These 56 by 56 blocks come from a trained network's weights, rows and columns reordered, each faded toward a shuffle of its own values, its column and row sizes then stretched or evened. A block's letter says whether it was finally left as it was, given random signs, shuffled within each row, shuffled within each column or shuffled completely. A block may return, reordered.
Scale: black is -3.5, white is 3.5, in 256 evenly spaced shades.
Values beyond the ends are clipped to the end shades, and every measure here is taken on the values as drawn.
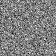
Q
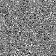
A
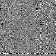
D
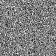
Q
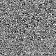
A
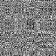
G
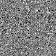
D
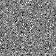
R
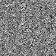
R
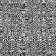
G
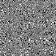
D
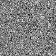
D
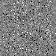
R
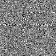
D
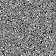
Q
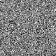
A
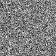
R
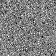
Q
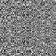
G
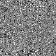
D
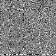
D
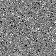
Q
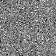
R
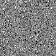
R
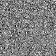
A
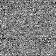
A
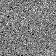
Q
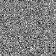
D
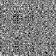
G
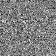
A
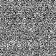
A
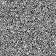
Q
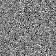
R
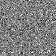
A
